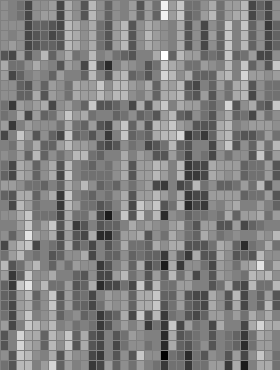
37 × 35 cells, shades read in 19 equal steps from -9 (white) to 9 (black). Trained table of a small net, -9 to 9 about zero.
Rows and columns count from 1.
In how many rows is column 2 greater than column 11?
27
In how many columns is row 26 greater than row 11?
17
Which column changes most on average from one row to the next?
21
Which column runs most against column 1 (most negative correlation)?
3
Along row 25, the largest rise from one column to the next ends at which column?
5
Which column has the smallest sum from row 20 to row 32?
4
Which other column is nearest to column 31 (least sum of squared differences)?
12
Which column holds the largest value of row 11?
2
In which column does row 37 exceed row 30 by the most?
20
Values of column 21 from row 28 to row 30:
2 1 2
